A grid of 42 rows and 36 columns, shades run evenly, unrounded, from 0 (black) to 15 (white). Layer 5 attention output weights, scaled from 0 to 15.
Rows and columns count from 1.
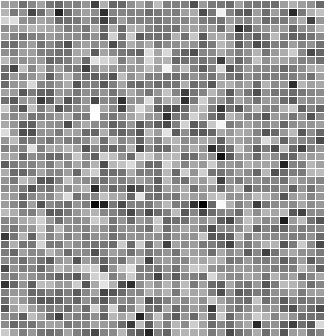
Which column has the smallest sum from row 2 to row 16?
27
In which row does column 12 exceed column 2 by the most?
36
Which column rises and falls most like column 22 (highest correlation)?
11
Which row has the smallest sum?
26
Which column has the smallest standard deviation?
31
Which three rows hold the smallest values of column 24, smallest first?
19, 39, 29
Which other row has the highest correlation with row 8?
14
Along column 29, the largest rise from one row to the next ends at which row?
42
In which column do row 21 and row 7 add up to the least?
32
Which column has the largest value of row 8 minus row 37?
12
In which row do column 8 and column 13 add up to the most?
25
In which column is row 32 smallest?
30
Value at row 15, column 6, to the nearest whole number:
8
